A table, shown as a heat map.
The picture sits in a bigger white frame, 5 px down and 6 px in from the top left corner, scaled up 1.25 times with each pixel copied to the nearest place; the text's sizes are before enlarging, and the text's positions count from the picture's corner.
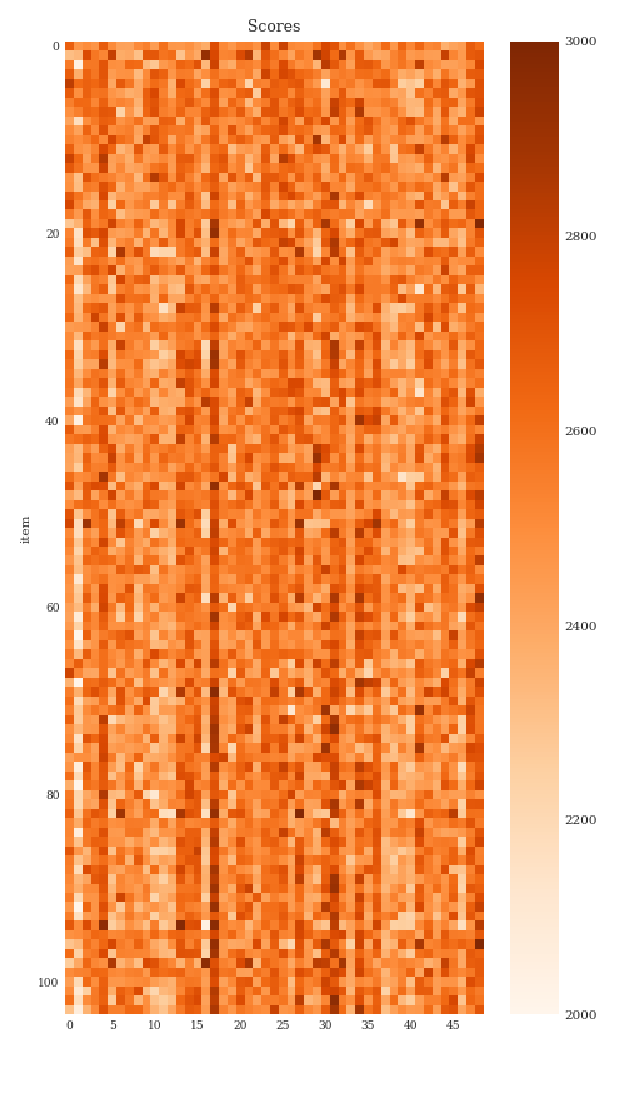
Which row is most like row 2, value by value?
84
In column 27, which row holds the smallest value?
11
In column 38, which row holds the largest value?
21
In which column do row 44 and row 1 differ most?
16
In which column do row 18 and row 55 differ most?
34
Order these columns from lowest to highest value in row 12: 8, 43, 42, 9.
9, 43, 8, 42
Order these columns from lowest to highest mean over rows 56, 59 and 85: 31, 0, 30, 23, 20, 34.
0, 23, 20, 30, 34, 31
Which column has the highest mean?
17
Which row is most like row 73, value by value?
90
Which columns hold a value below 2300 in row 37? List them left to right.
1, 5, 41
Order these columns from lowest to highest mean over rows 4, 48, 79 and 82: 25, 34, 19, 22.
22, 25, 19, 34
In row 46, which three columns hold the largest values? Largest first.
4, 29, 18
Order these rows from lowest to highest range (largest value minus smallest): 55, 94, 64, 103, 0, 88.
0, 55, 64, 88, 103, 94
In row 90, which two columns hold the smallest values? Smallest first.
46, 40
